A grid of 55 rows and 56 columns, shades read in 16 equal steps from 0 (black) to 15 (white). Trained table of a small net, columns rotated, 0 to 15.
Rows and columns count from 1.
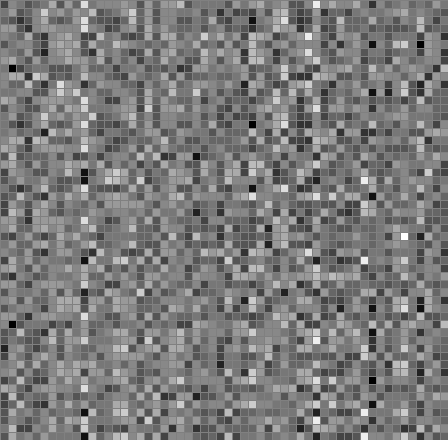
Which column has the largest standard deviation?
11
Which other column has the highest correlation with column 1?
21
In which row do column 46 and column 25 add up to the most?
12
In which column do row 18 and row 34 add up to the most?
40
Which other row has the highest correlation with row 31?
29
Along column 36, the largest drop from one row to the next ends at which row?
17
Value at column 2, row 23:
7
